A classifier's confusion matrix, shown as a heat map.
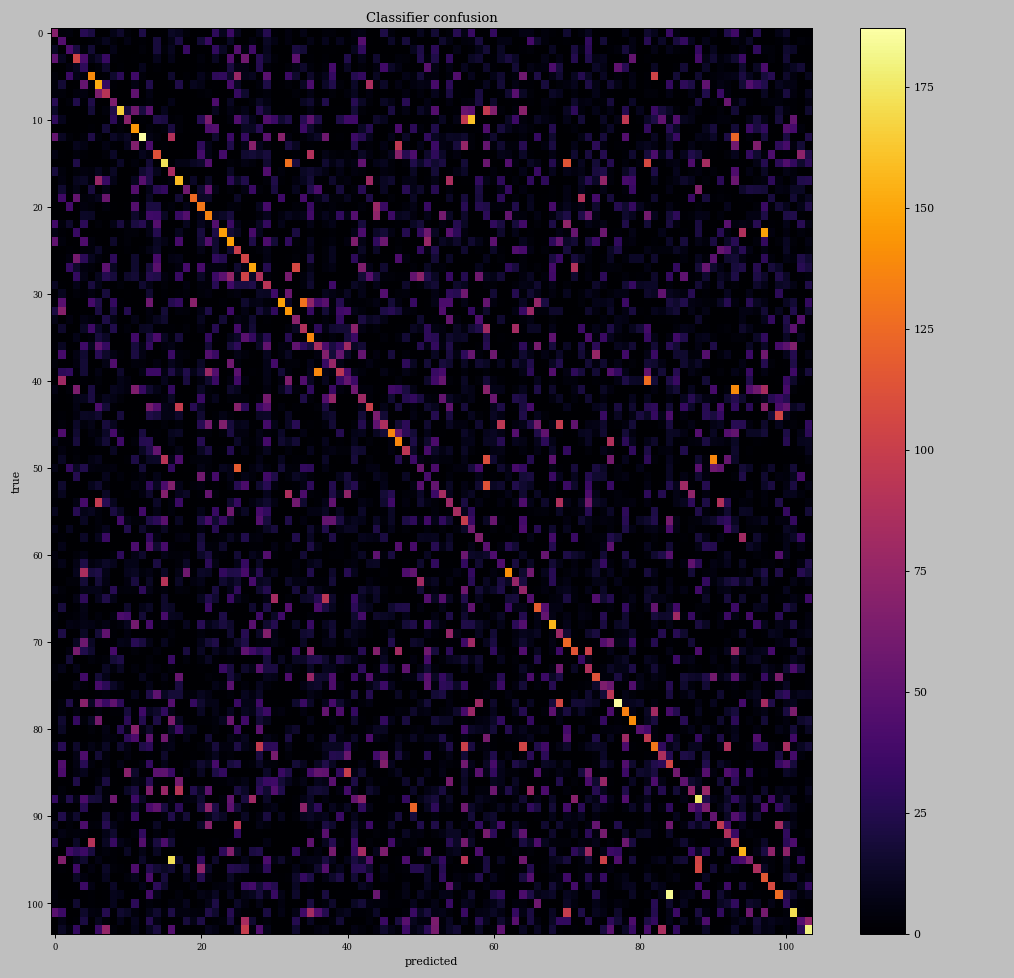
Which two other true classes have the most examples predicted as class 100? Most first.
82, 94
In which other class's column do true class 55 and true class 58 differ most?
94
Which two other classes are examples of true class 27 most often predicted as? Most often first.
33, 71
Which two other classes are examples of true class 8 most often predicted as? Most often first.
92, 22
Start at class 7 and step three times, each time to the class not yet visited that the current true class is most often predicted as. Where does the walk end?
17
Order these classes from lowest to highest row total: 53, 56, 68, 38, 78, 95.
38, 53, 68, 78, 56, 95
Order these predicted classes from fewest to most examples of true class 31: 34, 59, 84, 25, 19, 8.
25, 84, 8, 59, 19, 34
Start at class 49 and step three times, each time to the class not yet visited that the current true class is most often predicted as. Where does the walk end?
5
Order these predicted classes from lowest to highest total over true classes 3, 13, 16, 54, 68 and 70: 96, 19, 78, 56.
19, 78, 96, 56
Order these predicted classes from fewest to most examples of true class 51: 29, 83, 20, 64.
83, 64, 29, 20
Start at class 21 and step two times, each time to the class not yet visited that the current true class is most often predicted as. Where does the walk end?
99
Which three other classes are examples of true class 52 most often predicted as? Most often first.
59, 86, 16
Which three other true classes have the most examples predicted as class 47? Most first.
13, 71, 14
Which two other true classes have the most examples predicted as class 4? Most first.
62, 77
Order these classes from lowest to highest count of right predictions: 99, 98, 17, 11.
98, 99, 11, 17
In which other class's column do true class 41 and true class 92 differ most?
93
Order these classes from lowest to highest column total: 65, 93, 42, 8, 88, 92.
8, 65, 92, 42, 88, 93
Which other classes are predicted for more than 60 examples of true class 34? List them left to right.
41, 59, 63
